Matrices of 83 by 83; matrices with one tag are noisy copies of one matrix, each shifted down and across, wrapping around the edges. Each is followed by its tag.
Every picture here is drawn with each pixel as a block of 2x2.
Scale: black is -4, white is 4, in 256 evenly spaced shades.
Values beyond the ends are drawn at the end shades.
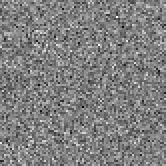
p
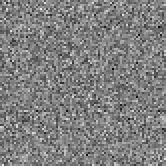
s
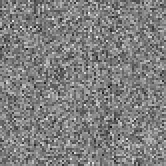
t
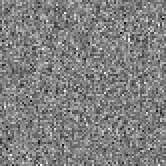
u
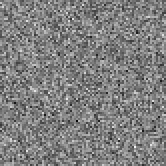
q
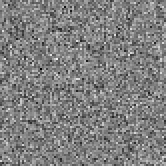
u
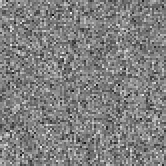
u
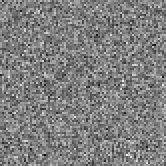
p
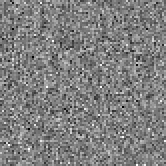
u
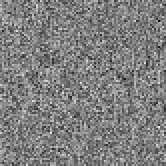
u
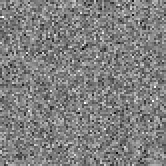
t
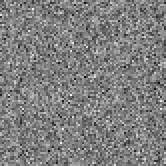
t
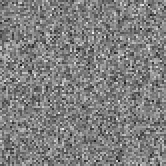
u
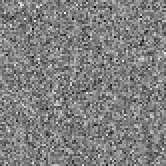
q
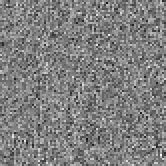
u
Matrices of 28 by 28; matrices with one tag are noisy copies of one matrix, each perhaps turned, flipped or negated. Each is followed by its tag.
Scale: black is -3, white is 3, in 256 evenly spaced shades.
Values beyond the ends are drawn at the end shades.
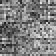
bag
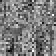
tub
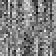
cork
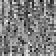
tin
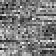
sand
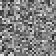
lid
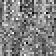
tub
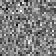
lid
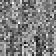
tub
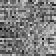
bag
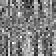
cork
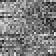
bag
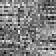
sand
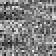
tub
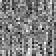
tin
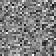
lid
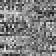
tub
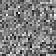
lid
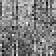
bag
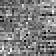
sand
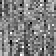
tin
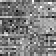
bag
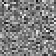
lid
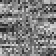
cork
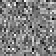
lid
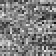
tub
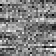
cork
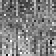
bag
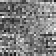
bag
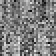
tub
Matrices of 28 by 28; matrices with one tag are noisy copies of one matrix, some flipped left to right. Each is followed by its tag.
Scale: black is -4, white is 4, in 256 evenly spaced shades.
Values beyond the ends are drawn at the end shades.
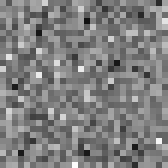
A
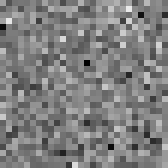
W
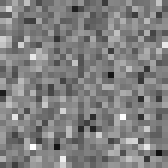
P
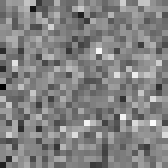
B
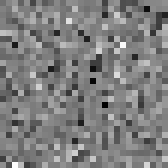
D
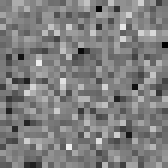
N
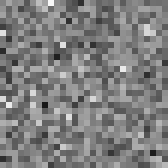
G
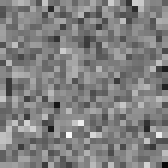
B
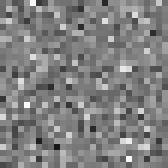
P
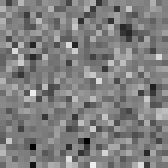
A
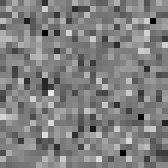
P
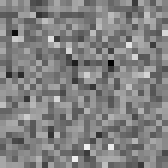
D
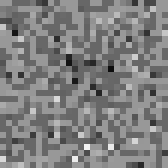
D
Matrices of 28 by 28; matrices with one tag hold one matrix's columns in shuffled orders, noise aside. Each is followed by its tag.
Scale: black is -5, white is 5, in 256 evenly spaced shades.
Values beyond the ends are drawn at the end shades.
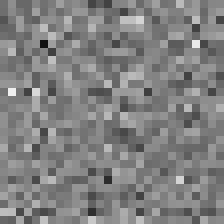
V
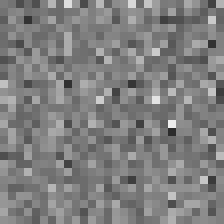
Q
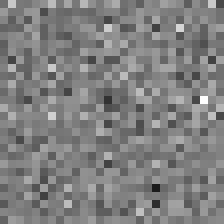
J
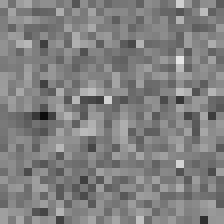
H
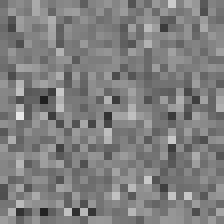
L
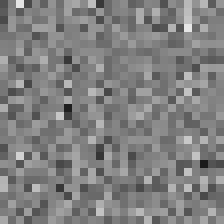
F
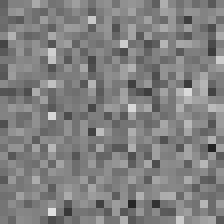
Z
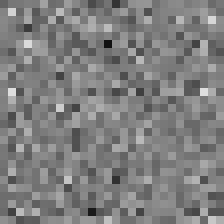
V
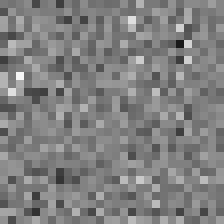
V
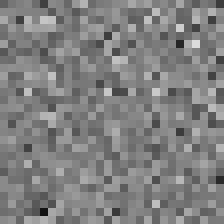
V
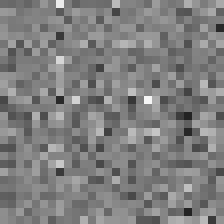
H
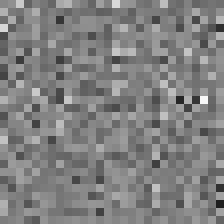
J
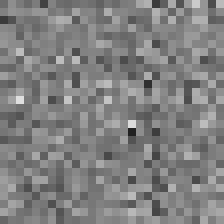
Q
